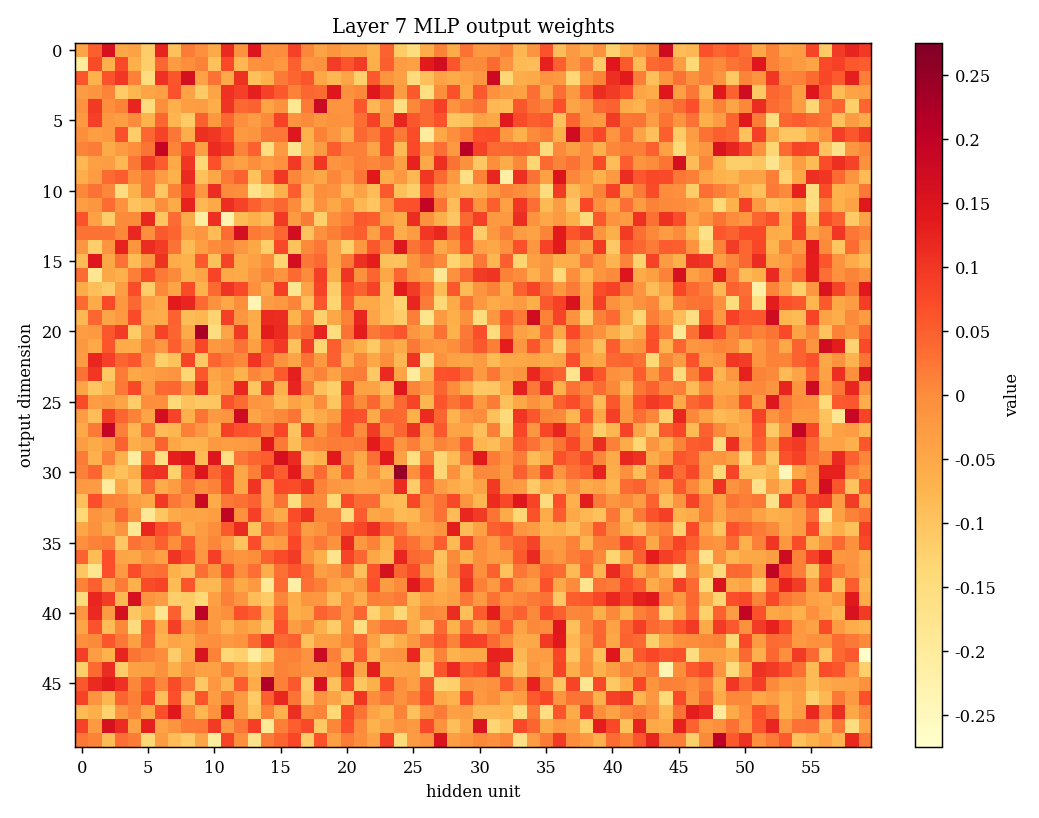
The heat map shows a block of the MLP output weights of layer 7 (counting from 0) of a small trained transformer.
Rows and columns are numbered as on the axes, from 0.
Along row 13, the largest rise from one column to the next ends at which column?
48
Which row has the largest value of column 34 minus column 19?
36
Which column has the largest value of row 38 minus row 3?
26
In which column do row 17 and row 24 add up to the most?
24
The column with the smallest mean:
19
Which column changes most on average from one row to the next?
9
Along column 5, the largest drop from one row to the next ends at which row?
49
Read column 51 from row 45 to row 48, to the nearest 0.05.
0.1 -0.05 0.05 0.05
